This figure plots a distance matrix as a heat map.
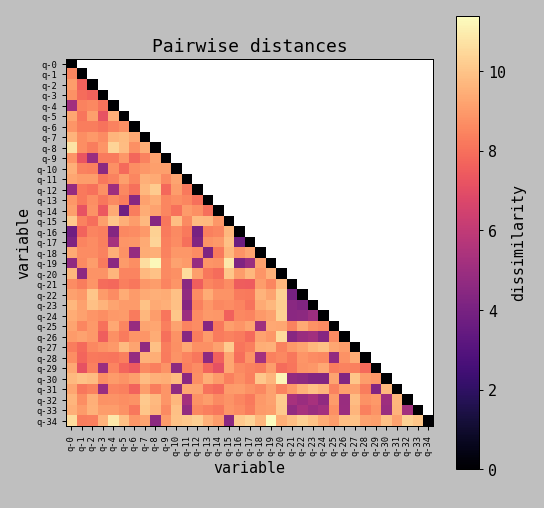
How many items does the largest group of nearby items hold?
9
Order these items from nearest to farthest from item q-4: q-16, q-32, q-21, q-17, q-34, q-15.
q-16, q-17, q-21, q-32, q-15, q-34
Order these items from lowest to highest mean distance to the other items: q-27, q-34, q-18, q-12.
q-12, q-18, q-27, q-34
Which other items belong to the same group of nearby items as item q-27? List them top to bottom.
q-7
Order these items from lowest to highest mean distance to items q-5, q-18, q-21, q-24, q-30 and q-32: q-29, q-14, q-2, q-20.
q-14, q-29, q-2, q-20
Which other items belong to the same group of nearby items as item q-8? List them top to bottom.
q-15, q-34
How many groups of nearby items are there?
9
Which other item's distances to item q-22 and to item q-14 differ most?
q-5
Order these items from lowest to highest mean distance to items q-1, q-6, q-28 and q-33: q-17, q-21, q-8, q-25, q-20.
q-25, q-21, q-20, q-17, q-8
